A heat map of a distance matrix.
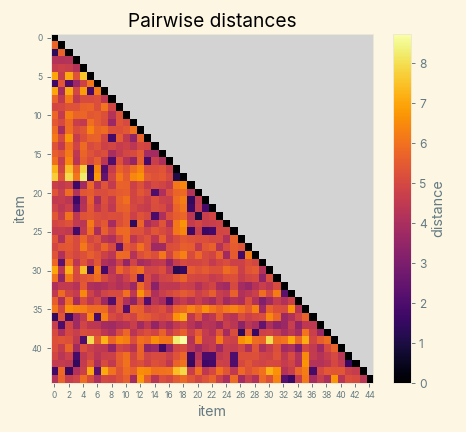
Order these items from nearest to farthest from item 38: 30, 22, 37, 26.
26, 37, 22, 30
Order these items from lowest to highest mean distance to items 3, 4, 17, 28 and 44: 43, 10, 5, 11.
11, 5, 43, 10
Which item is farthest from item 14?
39
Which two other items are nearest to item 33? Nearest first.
44, 32
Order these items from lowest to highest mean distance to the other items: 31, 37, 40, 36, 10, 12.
37, 40, 36, 31, 10, 12
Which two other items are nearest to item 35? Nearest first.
10, 29
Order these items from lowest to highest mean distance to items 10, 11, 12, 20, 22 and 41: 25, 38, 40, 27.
25, 40, 38, 27
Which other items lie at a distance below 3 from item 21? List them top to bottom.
3, 19, 22, 25, 41, 42
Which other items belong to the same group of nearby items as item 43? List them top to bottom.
0, 2, 6, 36
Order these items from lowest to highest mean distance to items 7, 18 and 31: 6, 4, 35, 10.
10, 35, 6, 4
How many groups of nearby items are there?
14
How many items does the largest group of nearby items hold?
7
